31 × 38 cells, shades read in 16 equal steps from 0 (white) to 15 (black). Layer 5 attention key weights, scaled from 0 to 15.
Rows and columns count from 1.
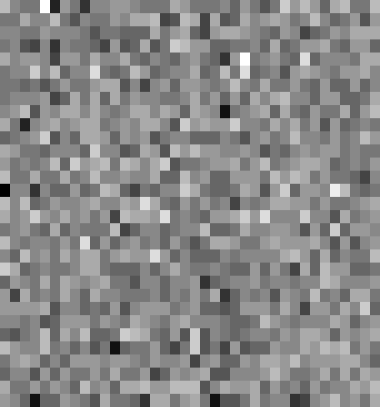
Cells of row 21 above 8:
12
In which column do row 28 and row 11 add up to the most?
20
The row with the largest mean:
31
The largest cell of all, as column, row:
1, 15
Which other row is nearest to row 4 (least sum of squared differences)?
29
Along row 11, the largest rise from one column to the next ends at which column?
6
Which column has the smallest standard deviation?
26
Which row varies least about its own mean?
25
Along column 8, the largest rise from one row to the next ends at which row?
14
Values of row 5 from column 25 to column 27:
0 8 7
